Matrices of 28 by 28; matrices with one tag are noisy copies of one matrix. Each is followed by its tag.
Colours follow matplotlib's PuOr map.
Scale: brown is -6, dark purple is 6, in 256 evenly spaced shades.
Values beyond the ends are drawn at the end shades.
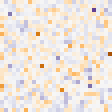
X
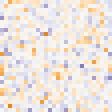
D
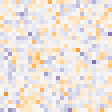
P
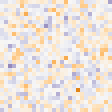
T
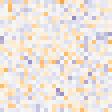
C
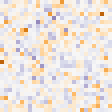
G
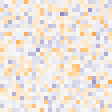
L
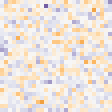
D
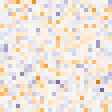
D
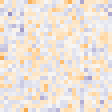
X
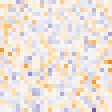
C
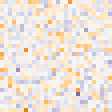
X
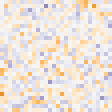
D
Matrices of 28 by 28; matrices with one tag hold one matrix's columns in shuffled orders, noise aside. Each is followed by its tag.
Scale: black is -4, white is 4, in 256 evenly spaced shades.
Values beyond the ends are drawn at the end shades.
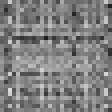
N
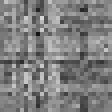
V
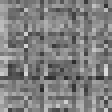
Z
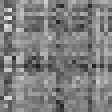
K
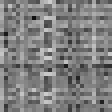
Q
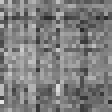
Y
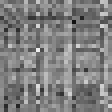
Y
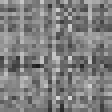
K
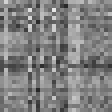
K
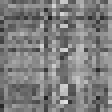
Y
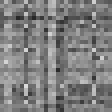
Y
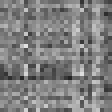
Z
